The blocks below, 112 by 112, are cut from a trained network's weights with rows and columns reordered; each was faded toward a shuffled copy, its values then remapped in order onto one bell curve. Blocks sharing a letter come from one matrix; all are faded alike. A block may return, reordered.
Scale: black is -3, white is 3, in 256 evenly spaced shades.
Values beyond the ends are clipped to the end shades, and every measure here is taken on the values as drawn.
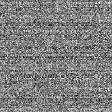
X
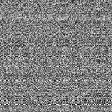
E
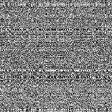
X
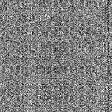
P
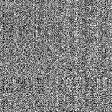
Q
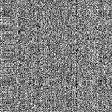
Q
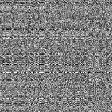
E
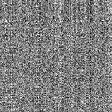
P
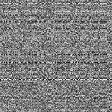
E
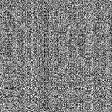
P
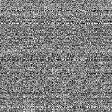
X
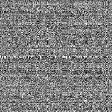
X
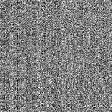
Q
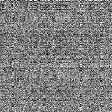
X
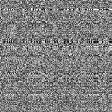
E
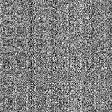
P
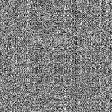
Q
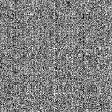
P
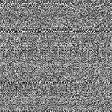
E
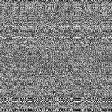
E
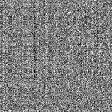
Q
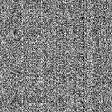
P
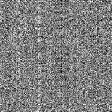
P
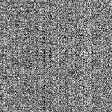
P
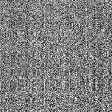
P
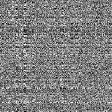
X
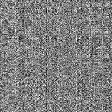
P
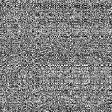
X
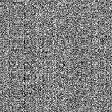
Q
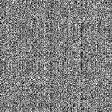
P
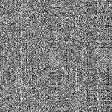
P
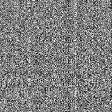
P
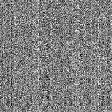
P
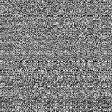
E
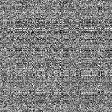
X
